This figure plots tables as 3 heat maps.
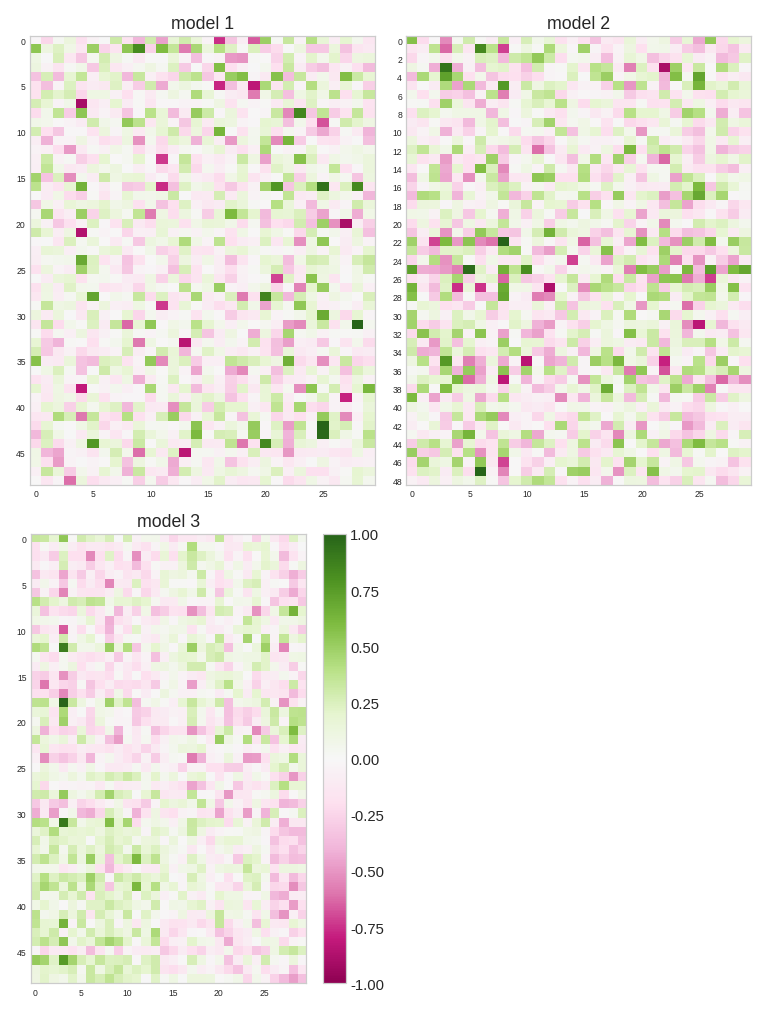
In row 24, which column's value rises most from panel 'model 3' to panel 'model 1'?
4
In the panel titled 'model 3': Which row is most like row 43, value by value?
47
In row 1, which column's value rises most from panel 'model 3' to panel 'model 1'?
9
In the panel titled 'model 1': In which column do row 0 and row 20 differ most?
27
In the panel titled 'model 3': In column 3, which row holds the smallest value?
10
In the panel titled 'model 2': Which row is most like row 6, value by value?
9
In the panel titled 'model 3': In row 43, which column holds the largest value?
13
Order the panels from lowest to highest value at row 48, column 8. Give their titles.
model 2, model 1, model 3
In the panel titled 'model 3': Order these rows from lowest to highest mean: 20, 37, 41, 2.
2, 20, 41, 37
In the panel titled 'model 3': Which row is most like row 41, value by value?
39
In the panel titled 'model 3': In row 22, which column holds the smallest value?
9
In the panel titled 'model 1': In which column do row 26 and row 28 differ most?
21
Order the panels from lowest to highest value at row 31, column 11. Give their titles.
model 2, model 3, model 1
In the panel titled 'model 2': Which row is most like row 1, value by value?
14
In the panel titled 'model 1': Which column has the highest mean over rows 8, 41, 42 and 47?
25
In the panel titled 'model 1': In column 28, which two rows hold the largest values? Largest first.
31, 16
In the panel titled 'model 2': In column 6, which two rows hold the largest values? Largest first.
47, 1
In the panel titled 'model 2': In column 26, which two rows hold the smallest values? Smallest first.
26, 38
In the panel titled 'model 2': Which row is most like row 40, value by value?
11
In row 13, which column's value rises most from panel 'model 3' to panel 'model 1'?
13
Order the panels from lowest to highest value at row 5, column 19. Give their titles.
model 1, model 2, model 3
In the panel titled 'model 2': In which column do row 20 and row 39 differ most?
0
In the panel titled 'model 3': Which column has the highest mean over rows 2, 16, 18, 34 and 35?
3
